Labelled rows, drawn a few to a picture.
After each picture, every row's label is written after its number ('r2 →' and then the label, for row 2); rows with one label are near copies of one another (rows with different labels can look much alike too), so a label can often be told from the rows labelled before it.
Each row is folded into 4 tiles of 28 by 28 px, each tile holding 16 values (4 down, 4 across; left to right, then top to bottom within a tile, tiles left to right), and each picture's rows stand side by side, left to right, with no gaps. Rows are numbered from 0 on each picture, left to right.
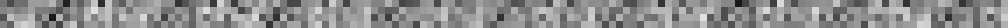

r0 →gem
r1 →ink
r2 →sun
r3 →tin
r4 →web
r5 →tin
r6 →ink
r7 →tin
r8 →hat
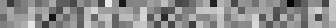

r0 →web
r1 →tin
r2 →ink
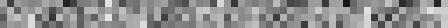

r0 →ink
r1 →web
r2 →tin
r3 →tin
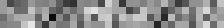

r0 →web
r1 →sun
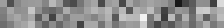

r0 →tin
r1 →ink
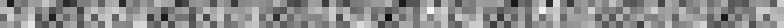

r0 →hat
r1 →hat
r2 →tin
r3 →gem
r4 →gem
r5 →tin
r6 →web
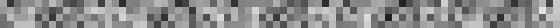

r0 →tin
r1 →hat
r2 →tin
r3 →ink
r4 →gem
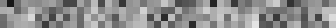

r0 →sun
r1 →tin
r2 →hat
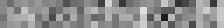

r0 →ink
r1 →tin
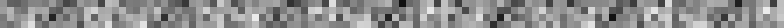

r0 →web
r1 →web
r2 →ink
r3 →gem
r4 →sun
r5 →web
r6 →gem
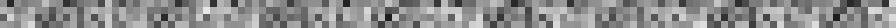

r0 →hat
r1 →gem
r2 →hat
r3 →tin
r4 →hat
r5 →hat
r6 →hat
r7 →web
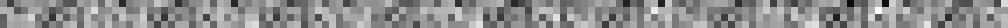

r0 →sun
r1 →hat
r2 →hat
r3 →tin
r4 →hat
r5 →gem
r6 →gem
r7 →gem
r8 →web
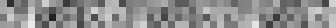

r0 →hat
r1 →hat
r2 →web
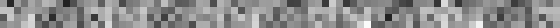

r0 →hat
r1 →tin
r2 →ink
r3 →web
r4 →hat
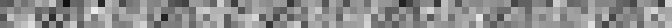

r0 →gem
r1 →web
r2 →sun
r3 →ink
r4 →ink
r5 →web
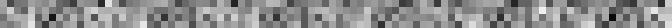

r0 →web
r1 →hat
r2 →hat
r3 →tin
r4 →gem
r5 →web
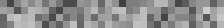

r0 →sun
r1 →hat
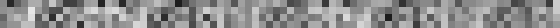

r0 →tin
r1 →hat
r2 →tin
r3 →hat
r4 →ink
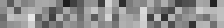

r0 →ink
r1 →tin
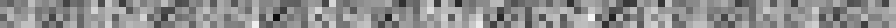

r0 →gem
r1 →sun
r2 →web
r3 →gem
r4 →hat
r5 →sun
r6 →gem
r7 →tin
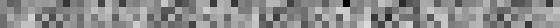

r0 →gem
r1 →tin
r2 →hat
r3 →hat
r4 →tin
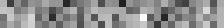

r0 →hat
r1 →sun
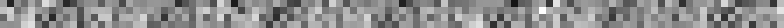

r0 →hat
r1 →ink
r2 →sun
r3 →ink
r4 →gem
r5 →sun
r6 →tin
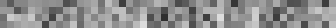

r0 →sun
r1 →hat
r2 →tin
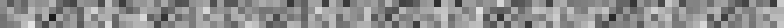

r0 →web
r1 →sun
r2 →gem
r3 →tin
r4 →tin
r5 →web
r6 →web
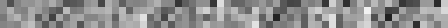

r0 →tin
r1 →ink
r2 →web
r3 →tin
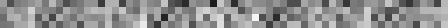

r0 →tin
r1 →web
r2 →sun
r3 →tin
